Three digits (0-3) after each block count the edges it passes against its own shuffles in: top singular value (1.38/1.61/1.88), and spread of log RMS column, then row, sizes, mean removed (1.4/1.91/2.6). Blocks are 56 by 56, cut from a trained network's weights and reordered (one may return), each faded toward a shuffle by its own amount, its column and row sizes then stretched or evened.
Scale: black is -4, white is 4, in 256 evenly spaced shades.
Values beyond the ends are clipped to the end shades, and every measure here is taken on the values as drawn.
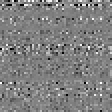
2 1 3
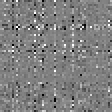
2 3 3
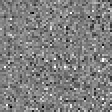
0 2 1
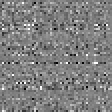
2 2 3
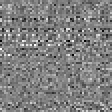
3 1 3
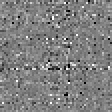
1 1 2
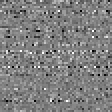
1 0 3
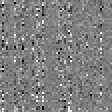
0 3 1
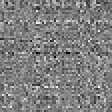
2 2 2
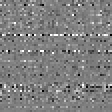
2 1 3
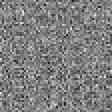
2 0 0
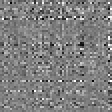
3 2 3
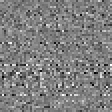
2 0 3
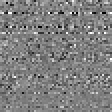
1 0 3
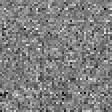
0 0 2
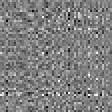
3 3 2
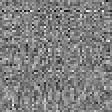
3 1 1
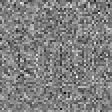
2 1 1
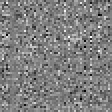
0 3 1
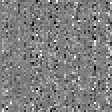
0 3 0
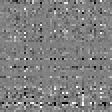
1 2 3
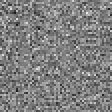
2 1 0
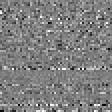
0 0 3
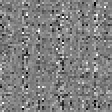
1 3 1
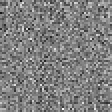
2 0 1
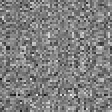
3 1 1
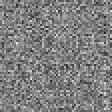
2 1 1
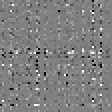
1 3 2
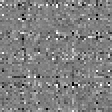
0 2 3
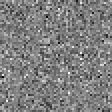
1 1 0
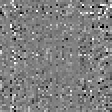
0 3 2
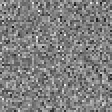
2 1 0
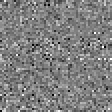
1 1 2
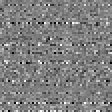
2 0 3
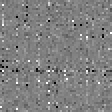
1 2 1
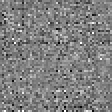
0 1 2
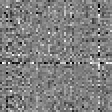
2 2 1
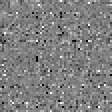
0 1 2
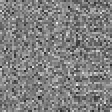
2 1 0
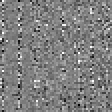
1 3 0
